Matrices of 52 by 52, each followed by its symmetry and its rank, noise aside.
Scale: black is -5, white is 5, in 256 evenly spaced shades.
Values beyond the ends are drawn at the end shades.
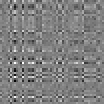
no symmetry, rank one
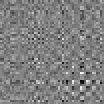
symmetric, rank two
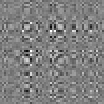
symmetric, rank two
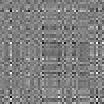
no symmetry, rank two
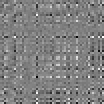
symmetric, rank two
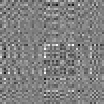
symmetric, rank two
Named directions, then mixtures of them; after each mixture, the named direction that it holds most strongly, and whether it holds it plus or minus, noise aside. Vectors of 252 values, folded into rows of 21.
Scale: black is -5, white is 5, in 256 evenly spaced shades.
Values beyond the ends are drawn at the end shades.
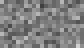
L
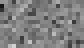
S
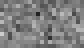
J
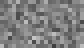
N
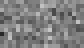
J, minus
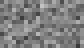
L, minus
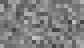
N, plus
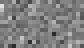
S, minus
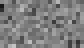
S, plus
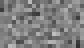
L, minus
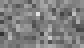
J, minus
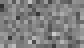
N, plus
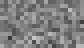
N, plus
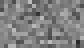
J, plus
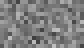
N, minus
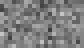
J, plus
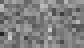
J, minus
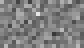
L, plus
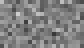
N, minus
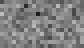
J, plus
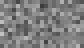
L, plus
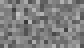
N, minus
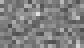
L, plus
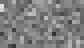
S, minus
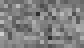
J, plus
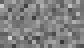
L, minus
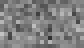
J, plus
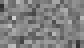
S, plus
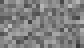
L, minus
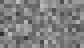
L, minus
